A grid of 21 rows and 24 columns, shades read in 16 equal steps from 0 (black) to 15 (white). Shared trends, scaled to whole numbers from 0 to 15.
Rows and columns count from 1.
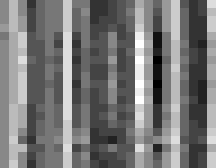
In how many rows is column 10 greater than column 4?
20
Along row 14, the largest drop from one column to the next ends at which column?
9
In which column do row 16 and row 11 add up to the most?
16
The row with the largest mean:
18
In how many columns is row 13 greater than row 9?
7
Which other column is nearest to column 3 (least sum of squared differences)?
17
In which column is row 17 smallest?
11
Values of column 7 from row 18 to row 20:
8 6 7
